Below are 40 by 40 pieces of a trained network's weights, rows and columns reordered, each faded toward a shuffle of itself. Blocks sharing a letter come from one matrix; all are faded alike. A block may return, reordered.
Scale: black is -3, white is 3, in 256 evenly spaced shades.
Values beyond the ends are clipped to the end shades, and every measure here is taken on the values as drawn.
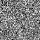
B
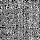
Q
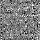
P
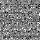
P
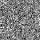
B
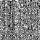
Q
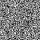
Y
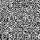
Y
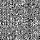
Q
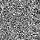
B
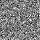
B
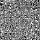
P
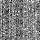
Q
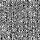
Q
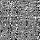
P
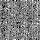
Q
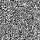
B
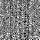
Q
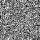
B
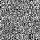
Y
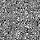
P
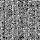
Q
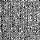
Q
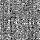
Q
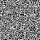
B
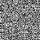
Y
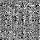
Q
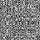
Y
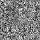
B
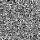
B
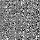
P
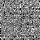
P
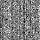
Q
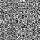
Y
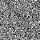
B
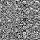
Y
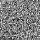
B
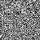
B
